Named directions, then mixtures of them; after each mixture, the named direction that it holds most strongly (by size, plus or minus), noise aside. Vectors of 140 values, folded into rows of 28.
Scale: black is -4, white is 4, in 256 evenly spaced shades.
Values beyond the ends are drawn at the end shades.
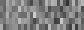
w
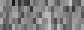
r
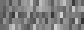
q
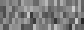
q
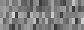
q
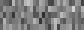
r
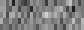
r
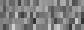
q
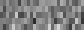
q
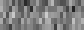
r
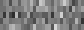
q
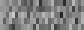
q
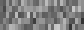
q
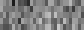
r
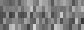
q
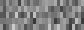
w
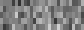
r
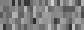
r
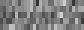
q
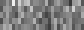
r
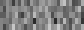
r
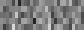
r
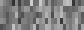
r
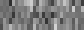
q
